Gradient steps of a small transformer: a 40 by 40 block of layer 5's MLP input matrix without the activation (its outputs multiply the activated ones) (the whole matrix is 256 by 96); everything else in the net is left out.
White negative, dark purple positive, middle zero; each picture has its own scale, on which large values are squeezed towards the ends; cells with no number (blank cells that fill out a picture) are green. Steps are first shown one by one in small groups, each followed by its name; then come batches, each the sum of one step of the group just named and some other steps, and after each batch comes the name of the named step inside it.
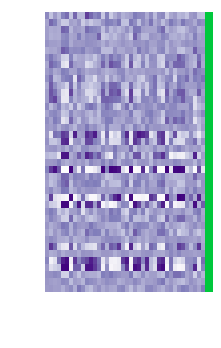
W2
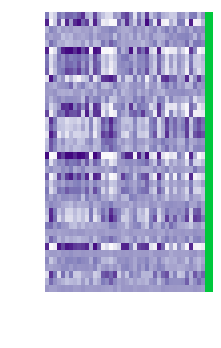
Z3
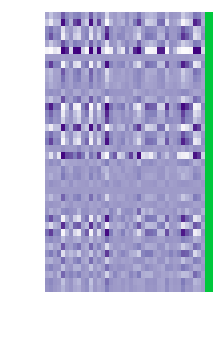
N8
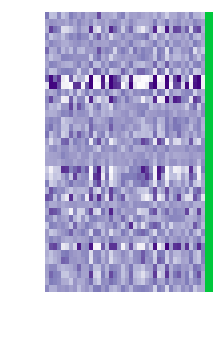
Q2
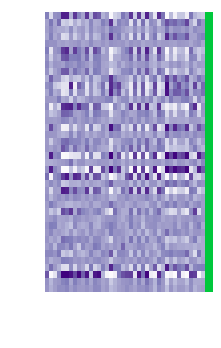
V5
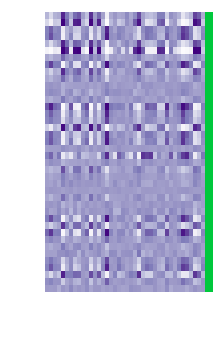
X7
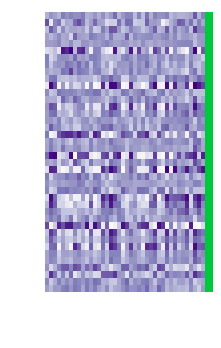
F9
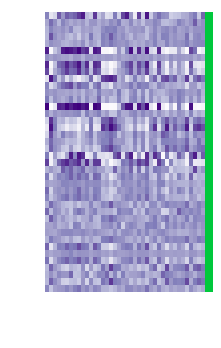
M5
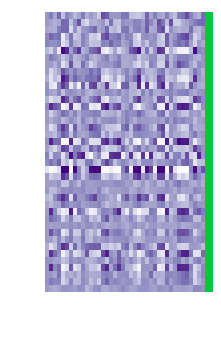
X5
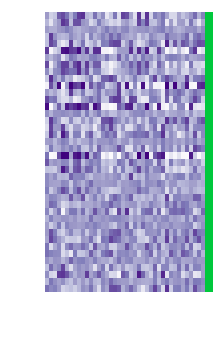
M5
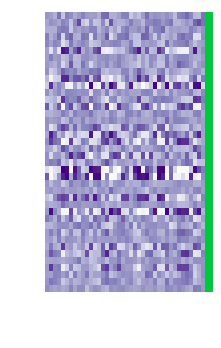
X5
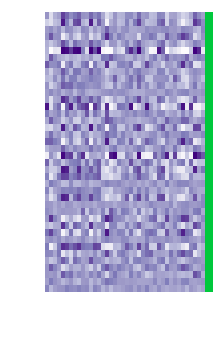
N8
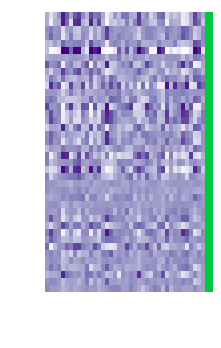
X7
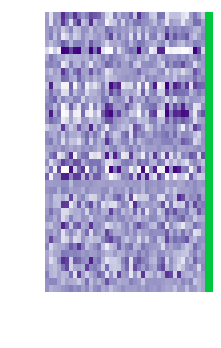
W2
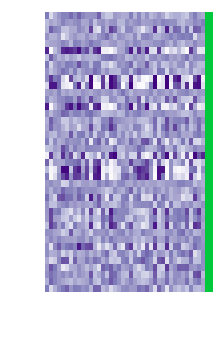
Q2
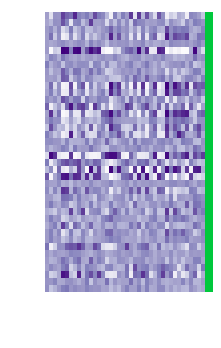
V5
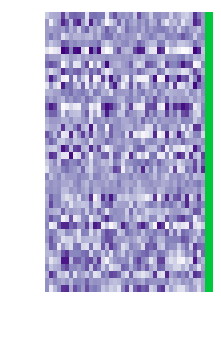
F9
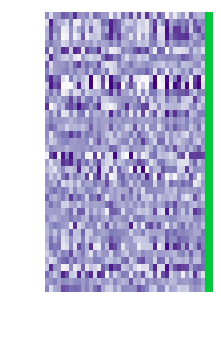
Q2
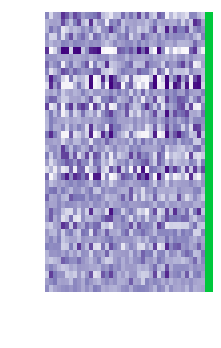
Q2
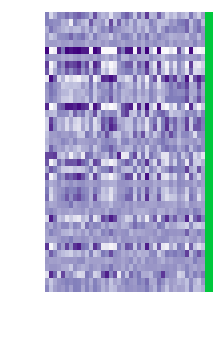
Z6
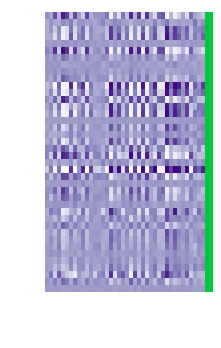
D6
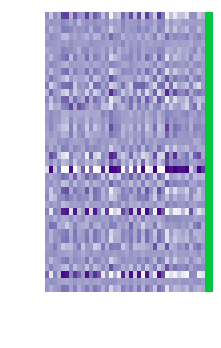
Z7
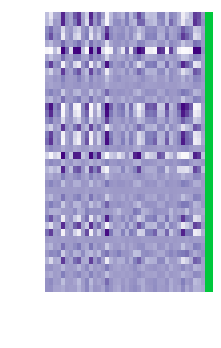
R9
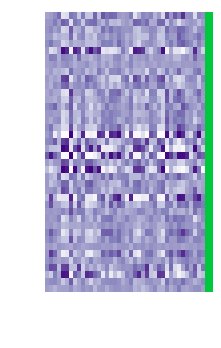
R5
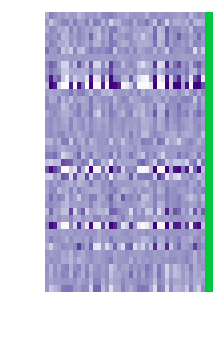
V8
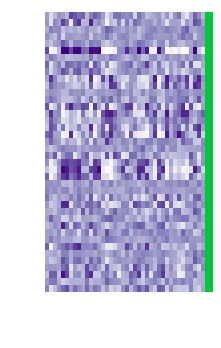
Z6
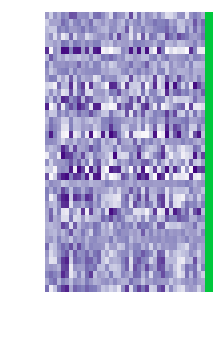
D6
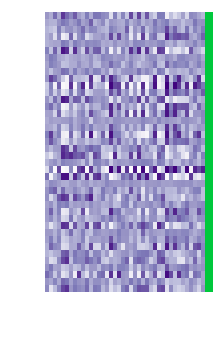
D6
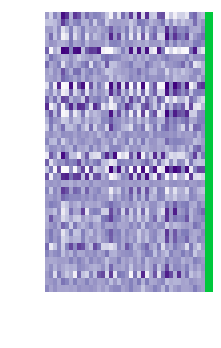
D6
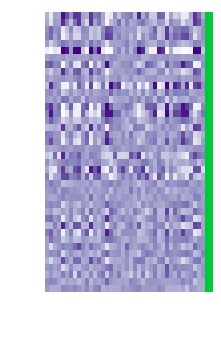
R9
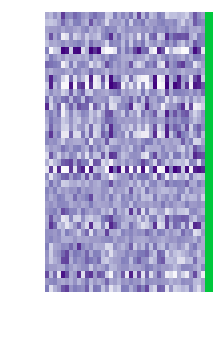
V8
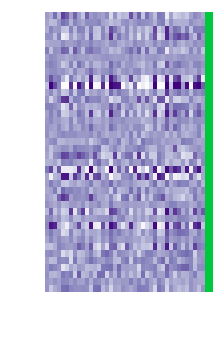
V8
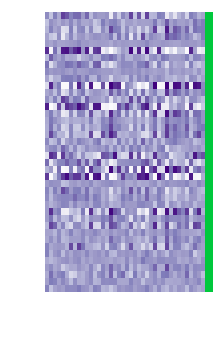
D6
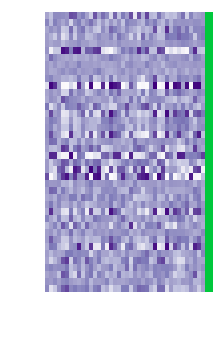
R5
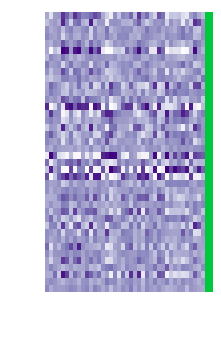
Z7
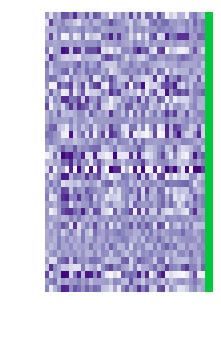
Z7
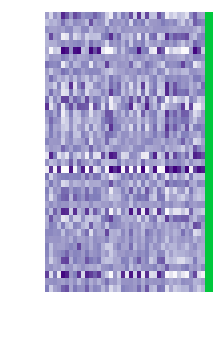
Z7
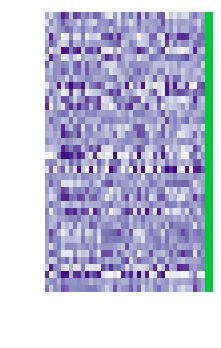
Z7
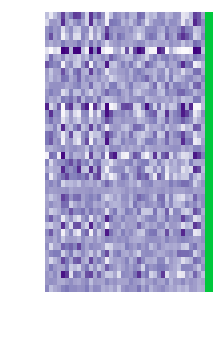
R9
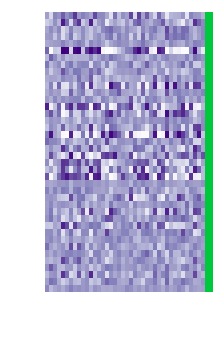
R5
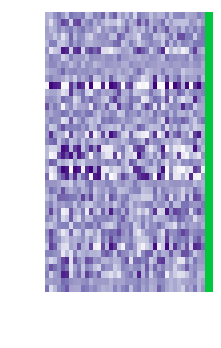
R5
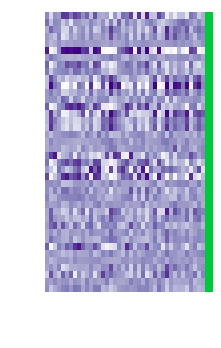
Z6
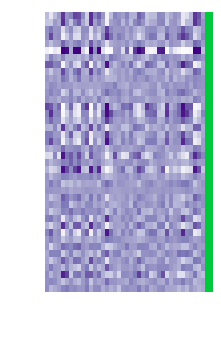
R9
